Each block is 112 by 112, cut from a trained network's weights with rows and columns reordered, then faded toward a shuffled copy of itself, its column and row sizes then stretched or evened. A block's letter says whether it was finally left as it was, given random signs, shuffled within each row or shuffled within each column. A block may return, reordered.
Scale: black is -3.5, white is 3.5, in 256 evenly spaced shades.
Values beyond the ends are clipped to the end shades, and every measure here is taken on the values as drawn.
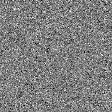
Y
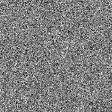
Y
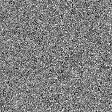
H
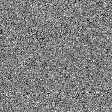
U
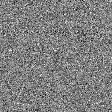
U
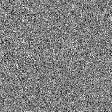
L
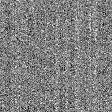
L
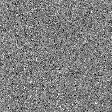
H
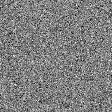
H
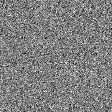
U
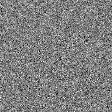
Y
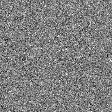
H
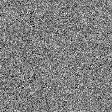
Y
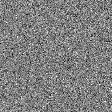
H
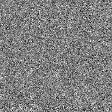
Y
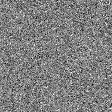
H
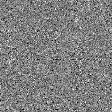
L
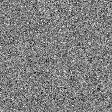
U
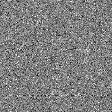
L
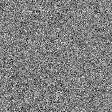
Y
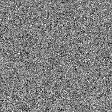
U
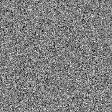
H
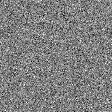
U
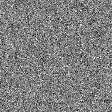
Y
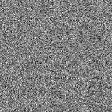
L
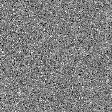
H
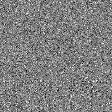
L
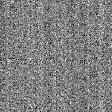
L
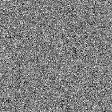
L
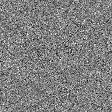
U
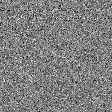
U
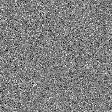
H
